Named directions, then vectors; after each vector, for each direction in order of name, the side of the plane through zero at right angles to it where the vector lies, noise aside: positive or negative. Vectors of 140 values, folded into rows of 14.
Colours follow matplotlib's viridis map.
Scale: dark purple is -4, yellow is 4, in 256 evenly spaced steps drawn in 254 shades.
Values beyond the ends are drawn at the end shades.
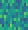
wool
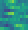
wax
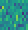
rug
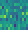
negative, negative, positive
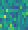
negative, negative, positive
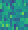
negative, negative, negative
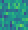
negative, positive, negative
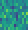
negative, negative, positive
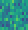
positive, positive, positive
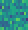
positive, positive, positive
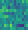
positive, negative, positive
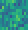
positive, positive, positive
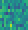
positive, negative, positive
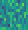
negative, positive, positive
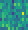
negative, negative, negative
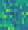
negative, negative, positive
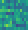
positive, negative, positive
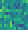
positive, negative, positive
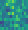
positive, positive, positive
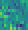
positive, negative, positive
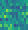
negative, negative, positive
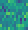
negative, positive, positive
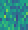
negative, negative, positive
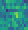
positive, positive, negative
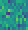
positive, negative, negative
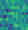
positive, positive, negative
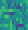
positive, negative, positive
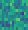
positive, positive, positive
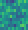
negative, negative, negative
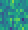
positive, positive, positive
